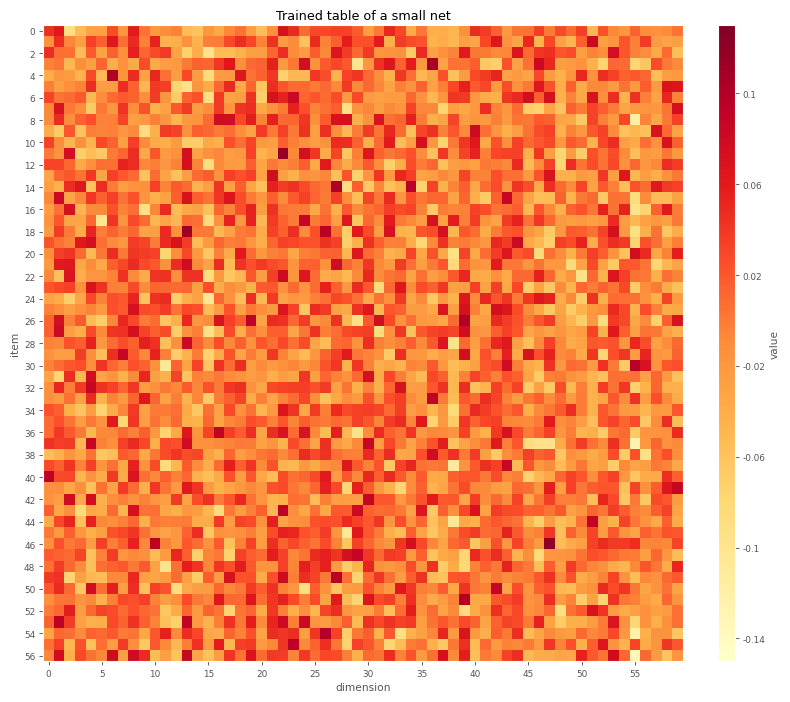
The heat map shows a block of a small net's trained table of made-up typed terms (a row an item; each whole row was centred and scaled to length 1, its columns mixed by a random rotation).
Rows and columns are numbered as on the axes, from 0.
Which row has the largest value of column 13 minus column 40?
56
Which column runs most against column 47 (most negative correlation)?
37
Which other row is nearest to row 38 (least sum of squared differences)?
9
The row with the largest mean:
46
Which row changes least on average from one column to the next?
0
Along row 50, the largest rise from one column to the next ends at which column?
4
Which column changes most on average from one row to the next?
55
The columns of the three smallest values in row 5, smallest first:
13, 12, 20
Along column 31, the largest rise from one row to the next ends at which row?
26
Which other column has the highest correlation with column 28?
33
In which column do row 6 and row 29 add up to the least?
15
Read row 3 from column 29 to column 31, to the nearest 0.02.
-0.1 -0.02 0.04
